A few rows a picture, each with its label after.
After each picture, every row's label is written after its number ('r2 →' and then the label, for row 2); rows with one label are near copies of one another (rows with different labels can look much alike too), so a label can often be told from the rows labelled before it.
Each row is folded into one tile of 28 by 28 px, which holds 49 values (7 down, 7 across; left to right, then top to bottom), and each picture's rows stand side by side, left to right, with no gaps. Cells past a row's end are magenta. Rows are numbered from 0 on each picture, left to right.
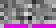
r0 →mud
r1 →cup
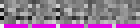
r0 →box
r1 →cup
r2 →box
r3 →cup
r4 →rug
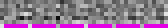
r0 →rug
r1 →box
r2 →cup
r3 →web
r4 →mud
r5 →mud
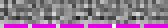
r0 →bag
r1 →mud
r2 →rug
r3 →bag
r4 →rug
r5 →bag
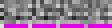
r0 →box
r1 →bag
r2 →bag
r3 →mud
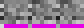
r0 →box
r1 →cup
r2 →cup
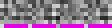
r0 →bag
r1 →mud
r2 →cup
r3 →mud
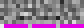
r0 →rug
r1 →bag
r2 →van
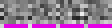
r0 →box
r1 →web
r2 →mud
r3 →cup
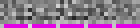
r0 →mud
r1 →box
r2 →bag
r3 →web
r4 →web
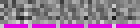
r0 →mud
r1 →web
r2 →van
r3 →van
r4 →box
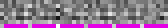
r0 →mud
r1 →bag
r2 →box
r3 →mud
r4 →mud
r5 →rug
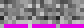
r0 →cup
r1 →bag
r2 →cup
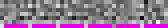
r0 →rug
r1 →bag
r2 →bag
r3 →web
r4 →cup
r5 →van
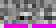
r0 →rug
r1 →mud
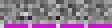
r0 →rug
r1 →web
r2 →web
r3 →web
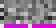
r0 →box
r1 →rug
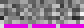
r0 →web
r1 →mud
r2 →mud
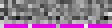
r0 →bag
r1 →web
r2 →cup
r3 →rug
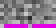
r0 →mud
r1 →cup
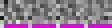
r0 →van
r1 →web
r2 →web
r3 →rug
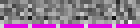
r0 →web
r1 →box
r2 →rug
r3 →web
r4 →van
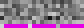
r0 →web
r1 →rug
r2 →cup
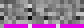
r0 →cup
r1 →box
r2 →rug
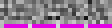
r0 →bag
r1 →rug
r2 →web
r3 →van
